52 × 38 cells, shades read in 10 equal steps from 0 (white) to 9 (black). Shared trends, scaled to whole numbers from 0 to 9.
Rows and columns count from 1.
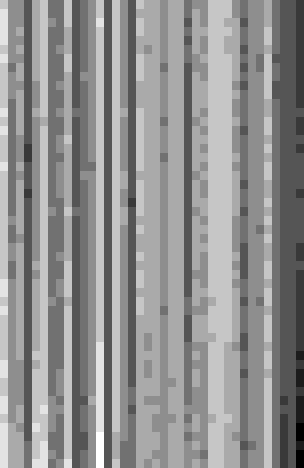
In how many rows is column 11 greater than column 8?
19
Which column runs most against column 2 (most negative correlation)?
38
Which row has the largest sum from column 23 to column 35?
39
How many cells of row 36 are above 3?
19
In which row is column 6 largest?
14
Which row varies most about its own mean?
52
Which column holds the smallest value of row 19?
1
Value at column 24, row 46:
4
